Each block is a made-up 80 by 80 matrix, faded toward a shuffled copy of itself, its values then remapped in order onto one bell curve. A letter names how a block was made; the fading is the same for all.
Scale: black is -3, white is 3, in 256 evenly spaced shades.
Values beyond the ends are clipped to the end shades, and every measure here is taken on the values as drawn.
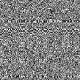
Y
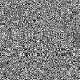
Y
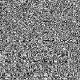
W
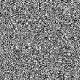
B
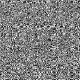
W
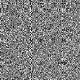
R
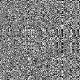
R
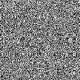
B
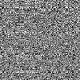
Y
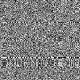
Y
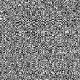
Y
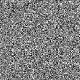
B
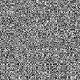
Y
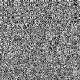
W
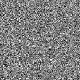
B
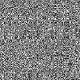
R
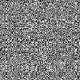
R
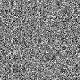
B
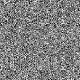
B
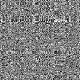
Y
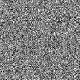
B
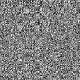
Y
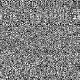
W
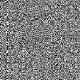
R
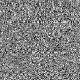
W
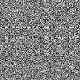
Y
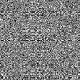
Y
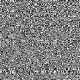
W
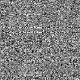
W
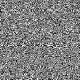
W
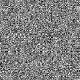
W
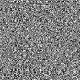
W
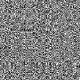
R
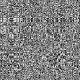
Y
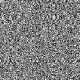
B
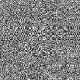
Y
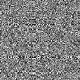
W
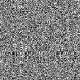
B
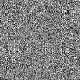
B
